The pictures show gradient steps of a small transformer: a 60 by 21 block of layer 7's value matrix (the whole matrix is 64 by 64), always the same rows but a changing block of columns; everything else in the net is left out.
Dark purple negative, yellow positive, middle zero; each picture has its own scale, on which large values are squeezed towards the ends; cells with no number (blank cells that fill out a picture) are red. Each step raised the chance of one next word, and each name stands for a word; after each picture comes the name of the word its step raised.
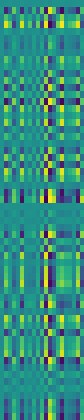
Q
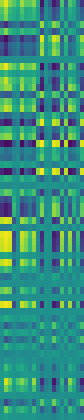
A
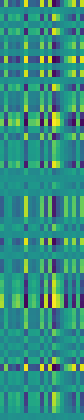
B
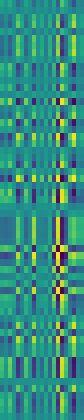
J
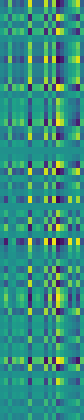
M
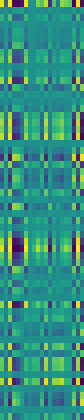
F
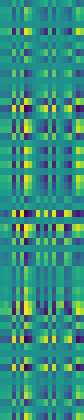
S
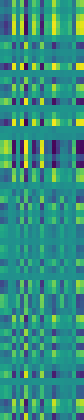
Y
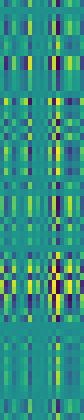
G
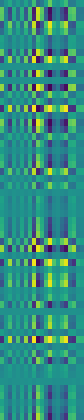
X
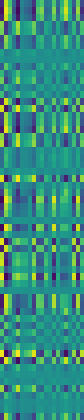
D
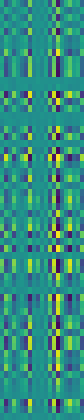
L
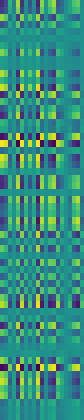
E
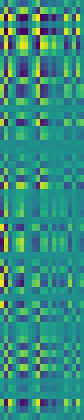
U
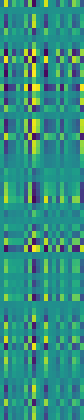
X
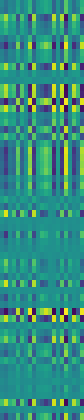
S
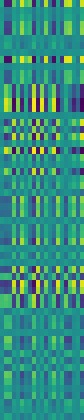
G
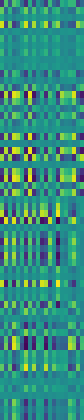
L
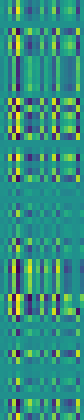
D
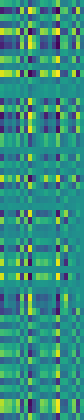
D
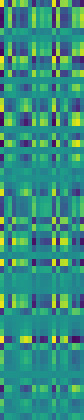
X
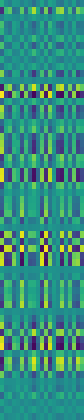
L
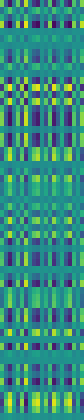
F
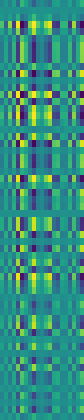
E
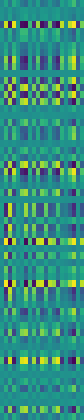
M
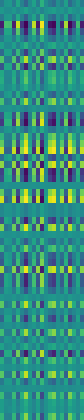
Y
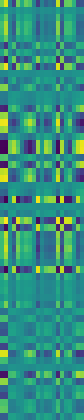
Y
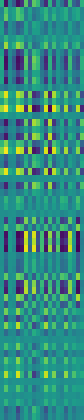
G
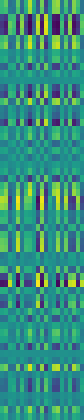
U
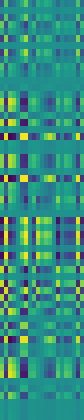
J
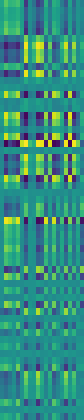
E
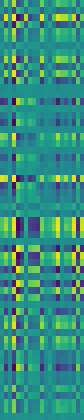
J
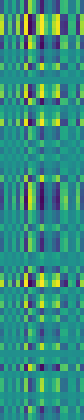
U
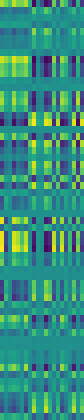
B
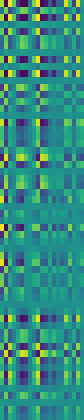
F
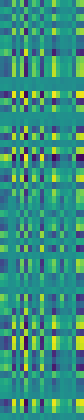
L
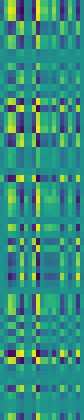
D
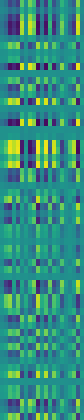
Y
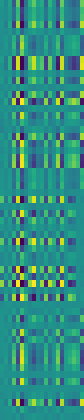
M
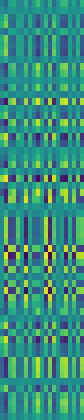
J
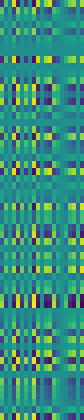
Q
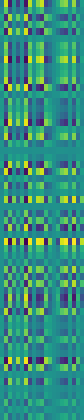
M
